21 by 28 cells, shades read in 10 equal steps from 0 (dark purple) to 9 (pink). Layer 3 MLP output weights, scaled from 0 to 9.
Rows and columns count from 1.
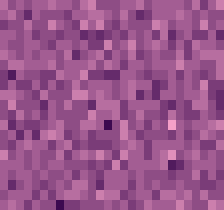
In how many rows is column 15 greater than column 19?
11
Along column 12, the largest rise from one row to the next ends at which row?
12
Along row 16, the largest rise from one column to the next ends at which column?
16
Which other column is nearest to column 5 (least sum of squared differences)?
3
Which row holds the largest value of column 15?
17
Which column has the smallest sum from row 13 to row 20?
2
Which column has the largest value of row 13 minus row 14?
22
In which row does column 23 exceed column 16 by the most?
7
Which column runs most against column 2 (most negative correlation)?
8
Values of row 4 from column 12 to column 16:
3 2 3 4 3
